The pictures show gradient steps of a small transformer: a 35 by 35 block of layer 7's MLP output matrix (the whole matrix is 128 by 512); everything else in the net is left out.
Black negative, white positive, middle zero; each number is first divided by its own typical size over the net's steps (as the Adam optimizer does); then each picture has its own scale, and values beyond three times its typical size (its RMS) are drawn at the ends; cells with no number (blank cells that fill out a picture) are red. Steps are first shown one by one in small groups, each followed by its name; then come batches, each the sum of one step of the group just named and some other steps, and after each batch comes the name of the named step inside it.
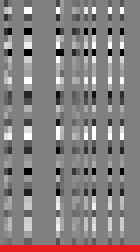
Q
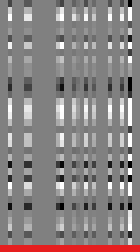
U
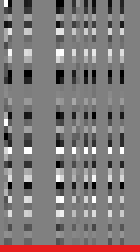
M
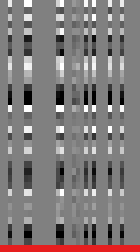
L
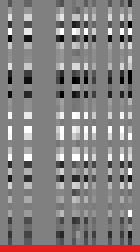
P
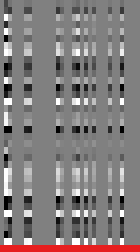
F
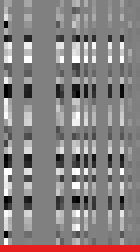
F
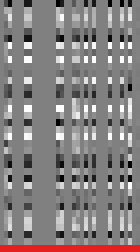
U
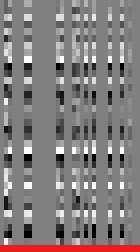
F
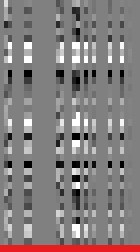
M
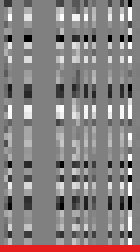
U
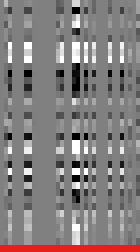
M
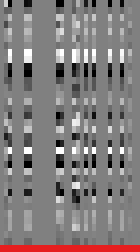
M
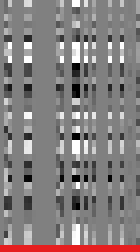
F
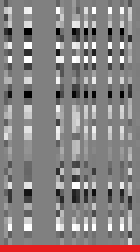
Q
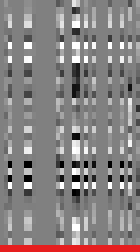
U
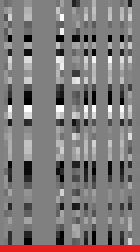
L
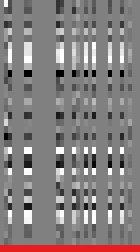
M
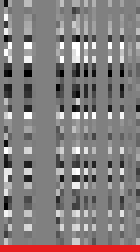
F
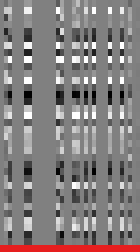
Q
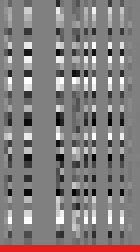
Q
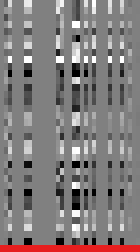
Q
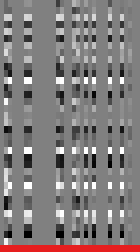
F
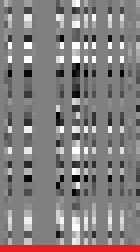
M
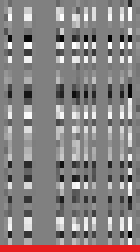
U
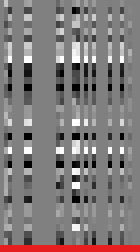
M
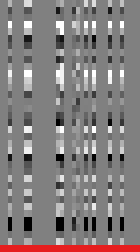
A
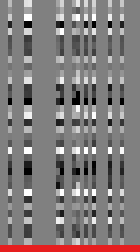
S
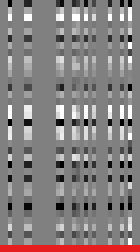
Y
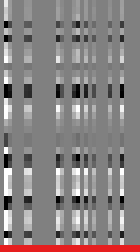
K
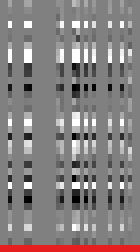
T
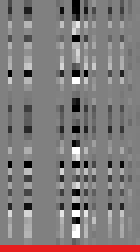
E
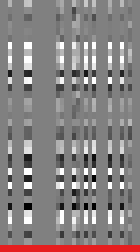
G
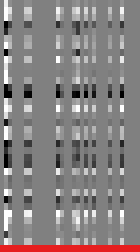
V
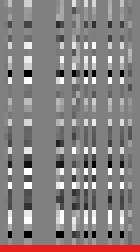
G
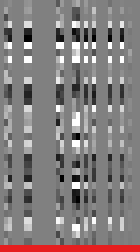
T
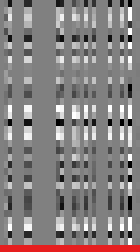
Y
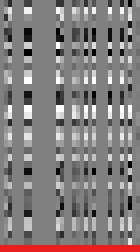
Y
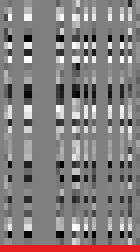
Y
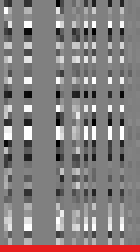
V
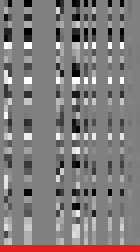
E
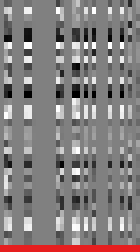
K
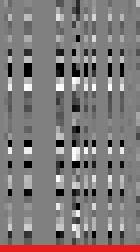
E
